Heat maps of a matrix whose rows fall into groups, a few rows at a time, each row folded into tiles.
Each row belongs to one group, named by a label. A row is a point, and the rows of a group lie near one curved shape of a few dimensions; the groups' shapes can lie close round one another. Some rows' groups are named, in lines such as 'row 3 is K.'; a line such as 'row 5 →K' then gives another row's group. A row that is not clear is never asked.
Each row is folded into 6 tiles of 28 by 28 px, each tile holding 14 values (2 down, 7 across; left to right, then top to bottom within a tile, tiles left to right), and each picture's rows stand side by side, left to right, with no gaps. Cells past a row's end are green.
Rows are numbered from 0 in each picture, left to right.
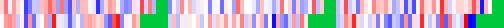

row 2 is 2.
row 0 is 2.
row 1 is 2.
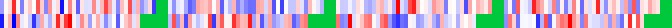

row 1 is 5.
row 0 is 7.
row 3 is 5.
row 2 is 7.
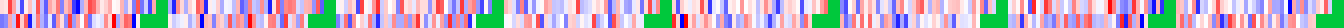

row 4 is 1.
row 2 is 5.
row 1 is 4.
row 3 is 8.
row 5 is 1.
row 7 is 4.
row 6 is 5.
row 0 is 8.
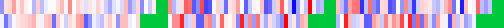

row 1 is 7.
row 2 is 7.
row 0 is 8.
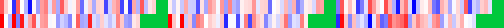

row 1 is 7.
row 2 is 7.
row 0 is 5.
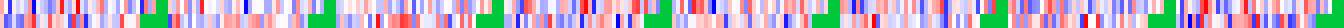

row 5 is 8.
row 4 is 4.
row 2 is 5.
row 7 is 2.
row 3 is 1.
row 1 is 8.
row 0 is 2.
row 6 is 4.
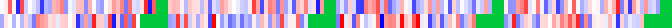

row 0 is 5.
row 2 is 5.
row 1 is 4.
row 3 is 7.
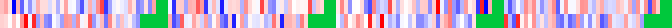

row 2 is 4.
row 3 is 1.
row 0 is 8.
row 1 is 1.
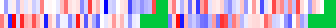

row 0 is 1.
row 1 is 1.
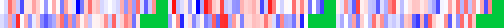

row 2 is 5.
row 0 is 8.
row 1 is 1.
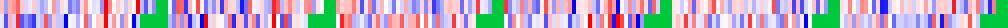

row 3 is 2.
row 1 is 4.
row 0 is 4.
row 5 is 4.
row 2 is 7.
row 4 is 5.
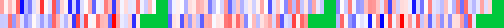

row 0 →4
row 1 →5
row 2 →5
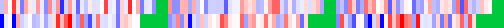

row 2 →5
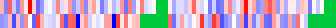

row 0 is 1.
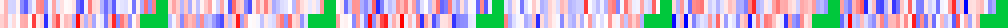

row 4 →1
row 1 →8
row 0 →1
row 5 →7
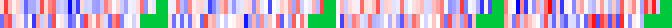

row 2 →5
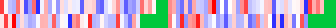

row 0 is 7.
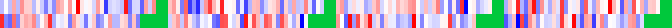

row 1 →4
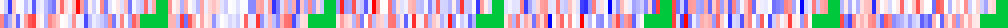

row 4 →7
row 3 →1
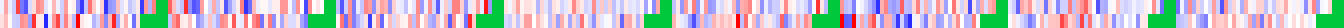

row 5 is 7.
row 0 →1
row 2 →4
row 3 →8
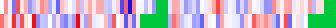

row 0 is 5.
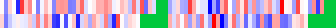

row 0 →1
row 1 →4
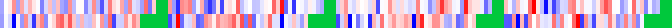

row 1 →7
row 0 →5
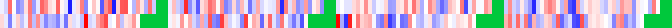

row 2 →1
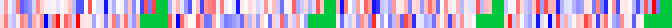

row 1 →7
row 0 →1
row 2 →1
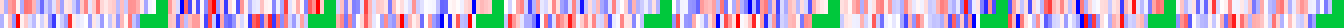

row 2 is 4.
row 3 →7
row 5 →5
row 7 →1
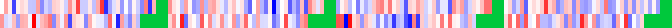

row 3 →5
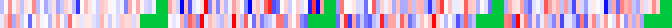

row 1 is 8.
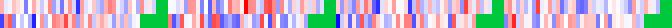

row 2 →1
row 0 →7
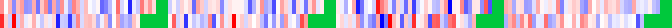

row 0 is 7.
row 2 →4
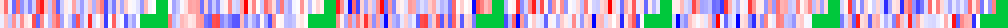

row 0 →4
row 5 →8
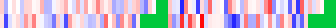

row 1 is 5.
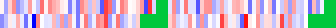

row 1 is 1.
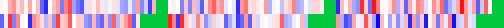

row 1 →7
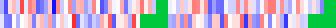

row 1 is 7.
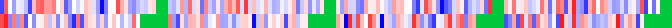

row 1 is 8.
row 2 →1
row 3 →8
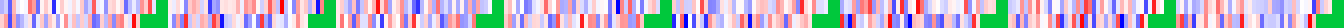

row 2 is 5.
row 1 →4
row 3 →4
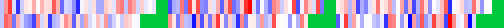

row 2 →4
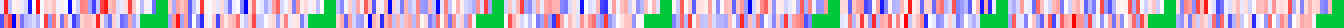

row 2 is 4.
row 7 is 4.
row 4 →8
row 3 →7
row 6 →5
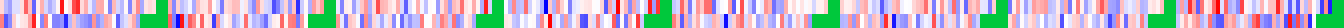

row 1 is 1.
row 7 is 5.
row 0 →7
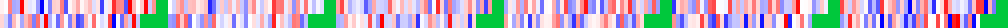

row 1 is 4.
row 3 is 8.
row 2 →4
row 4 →7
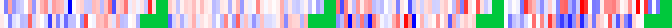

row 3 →1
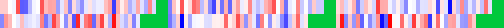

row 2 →4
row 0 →4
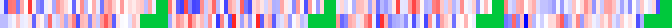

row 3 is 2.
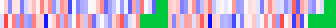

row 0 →5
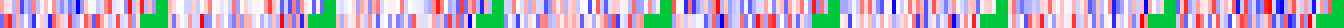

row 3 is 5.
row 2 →5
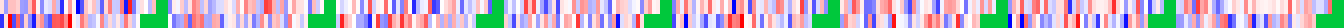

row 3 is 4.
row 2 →7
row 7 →4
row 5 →2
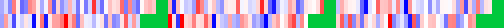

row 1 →1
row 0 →5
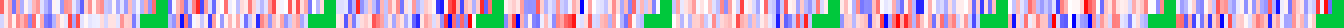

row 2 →5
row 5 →1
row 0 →8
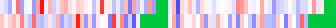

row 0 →5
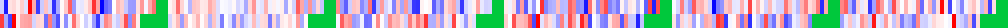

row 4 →4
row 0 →1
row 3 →8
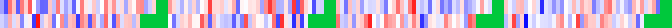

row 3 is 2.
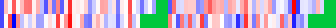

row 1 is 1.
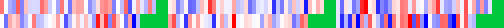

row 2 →2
